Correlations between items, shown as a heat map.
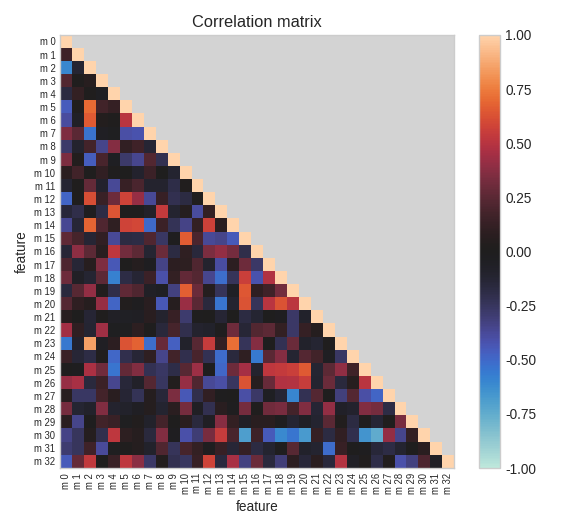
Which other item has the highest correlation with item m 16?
m 4
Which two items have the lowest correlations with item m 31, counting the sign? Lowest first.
m 22, m 3
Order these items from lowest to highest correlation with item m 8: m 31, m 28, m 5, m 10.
m 28, m 10, m 5, m 31
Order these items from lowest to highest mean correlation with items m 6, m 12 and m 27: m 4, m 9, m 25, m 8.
m 9, m 25, m 8, m 4
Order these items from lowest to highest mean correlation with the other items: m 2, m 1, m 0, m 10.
m 0, m 1, m 10, m 2
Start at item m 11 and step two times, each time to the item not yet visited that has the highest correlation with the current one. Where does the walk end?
m 20
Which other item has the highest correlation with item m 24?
m 18
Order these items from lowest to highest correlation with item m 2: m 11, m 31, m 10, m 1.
m 1, m 10, m 31, m 11
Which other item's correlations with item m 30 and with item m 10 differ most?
m 15
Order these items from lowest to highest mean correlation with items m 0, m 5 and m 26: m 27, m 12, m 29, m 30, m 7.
m 30, m 27, m 12, m 29, m 7
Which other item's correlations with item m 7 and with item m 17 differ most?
m 25
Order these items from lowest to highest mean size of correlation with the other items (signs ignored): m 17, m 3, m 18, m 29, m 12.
m 29, m 3, m 17, m 12, m 18
